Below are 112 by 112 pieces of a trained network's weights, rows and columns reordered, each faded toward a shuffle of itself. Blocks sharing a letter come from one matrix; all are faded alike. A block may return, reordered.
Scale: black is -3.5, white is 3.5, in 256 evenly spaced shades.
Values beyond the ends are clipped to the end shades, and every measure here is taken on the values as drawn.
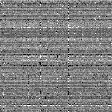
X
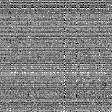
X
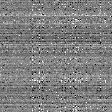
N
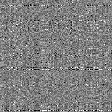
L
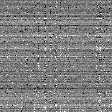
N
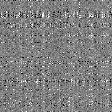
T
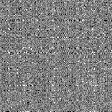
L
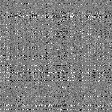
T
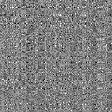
L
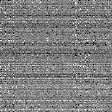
N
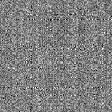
L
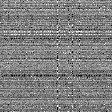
X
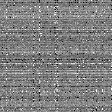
N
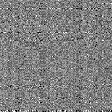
L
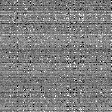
N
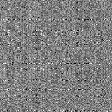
L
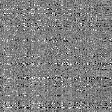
T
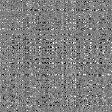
T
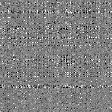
T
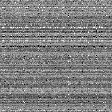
X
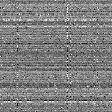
X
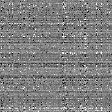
N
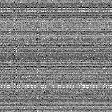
X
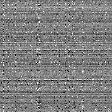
N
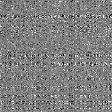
T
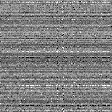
X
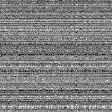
X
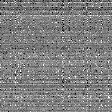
N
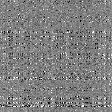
T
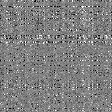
T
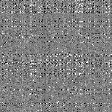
T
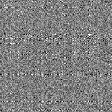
L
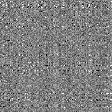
L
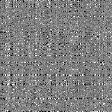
T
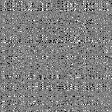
T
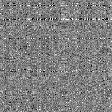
L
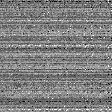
X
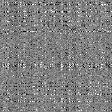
T
